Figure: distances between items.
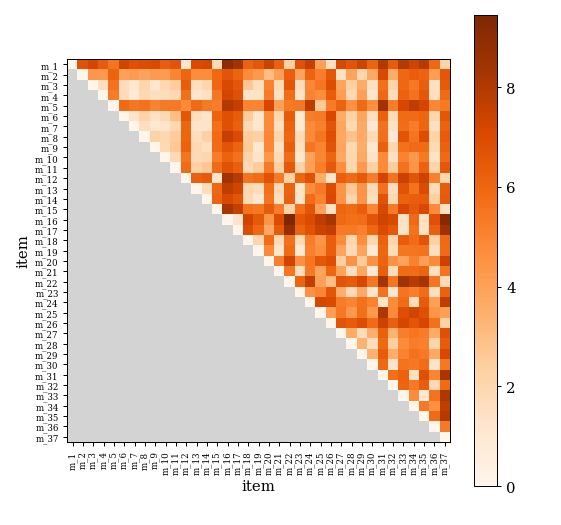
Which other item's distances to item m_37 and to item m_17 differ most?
m_16
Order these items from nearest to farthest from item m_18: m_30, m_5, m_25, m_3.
m_30, m_3, m_25, m_5
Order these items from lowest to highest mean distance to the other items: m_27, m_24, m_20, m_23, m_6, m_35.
m_23, m_6, m_27, m_20, m_24, m_35
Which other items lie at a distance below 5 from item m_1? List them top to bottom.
m_12, m_15, m_22, m_25, m_26, m_37
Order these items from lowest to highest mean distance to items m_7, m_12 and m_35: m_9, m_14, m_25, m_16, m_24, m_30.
m_30, m_9, m_14, m_25, m_16, m_24
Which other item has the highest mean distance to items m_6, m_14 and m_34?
m_1
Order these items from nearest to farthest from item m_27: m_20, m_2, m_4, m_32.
m_2, m_20, m_32, m_4
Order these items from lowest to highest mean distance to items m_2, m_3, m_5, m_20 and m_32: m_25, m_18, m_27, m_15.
m_27, m_18, m_25, m_15
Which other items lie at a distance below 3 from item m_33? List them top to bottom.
m_16, m_17, m_35
